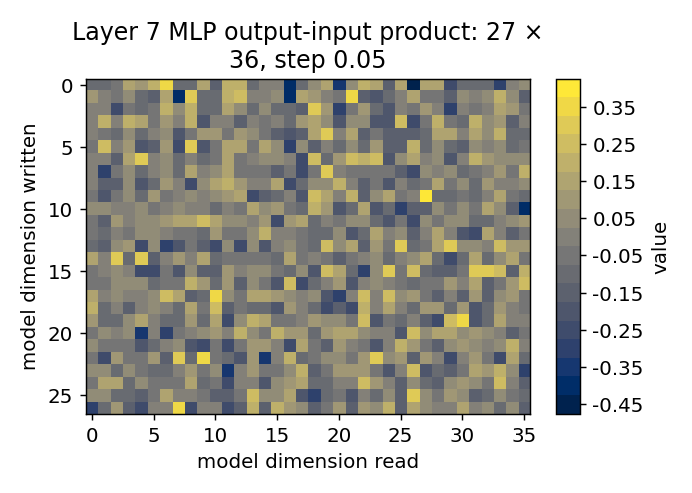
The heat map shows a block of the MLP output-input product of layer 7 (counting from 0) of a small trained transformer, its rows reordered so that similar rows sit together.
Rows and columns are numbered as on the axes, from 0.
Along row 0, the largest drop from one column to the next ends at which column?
26
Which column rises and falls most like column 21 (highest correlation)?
3
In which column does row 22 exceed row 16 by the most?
7
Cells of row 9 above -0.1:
25
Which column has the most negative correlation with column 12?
16
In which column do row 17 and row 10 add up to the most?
22
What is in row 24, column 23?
0.1
